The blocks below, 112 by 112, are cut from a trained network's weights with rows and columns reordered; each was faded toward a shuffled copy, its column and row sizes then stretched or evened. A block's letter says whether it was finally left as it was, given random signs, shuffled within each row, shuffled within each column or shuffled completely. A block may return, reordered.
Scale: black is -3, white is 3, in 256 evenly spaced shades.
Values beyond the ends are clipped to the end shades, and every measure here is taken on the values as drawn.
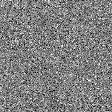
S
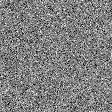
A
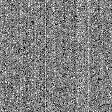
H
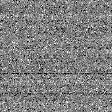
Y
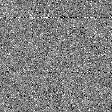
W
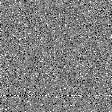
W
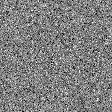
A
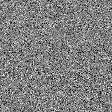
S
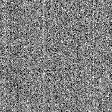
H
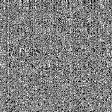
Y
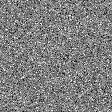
A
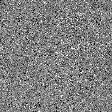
W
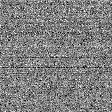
S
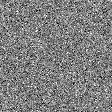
A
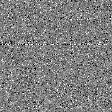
W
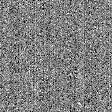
H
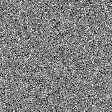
A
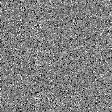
H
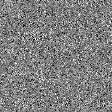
W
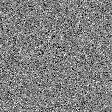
A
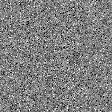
H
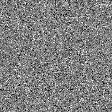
W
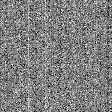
H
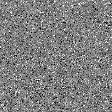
W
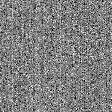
H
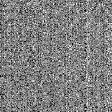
Y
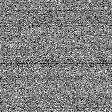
S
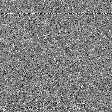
S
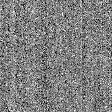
H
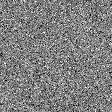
A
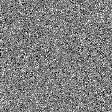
H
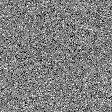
A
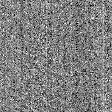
H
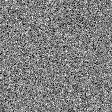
A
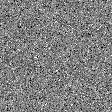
A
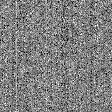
H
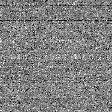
Y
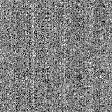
Y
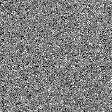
W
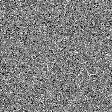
S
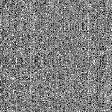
Y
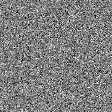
W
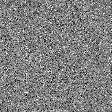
H
